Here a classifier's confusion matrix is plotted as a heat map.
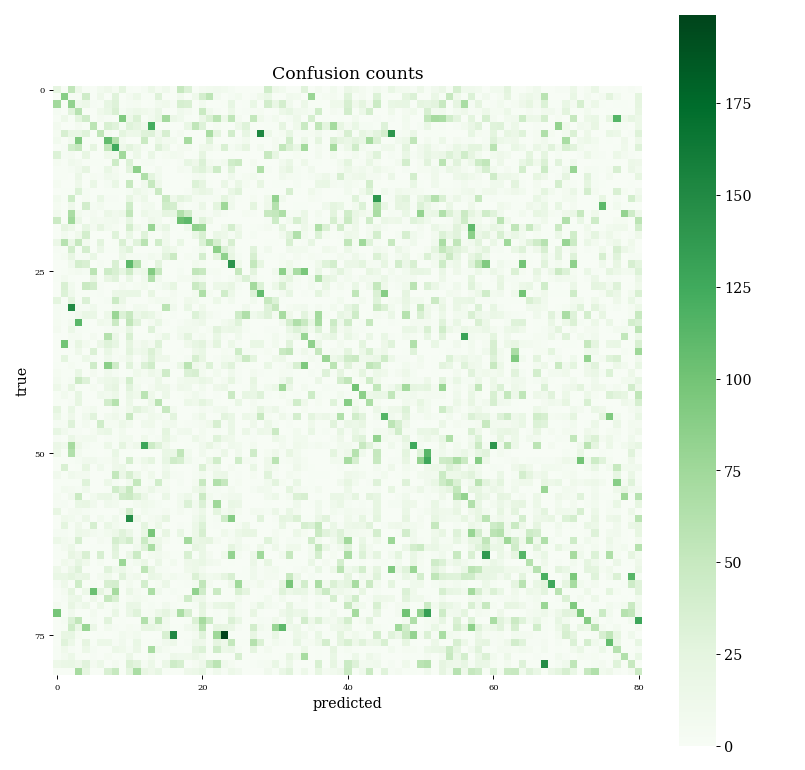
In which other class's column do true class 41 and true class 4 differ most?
77
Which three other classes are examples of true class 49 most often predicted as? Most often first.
60, 12, 2
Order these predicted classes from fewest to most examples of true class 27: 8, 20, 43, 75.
8, 43, 75, 20
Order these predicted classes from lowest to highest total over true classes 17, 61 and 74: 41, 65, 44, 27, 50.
41, 65, 27, 50, 44
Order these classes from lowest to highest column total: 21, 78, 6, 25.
6, 78, 21, 25
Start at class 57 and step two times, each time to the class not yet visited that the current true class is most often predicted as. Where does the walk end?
53
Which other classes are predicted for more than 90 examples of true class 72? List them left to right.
0, 48, 51
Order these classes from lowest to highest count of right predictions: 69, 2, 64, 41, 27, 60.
60, 69, 27, 2, 41, 64
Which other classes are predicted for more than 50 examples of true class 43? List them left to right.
8, 14, 40
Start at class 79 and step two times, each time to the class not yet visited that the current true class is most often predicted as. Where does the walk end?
71
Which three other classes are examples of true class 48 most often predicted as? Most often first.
44, 54, 71
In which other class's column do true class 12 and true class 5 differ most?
13
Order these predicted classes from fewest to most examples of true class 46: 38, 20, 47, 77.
20, 77, 38, 47
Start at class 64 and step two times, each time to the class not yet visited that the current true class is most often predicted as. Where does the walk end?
10
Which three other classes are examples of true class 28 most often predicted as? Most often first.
64, 45, 20
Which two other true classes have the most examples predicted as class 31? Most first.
74, 25
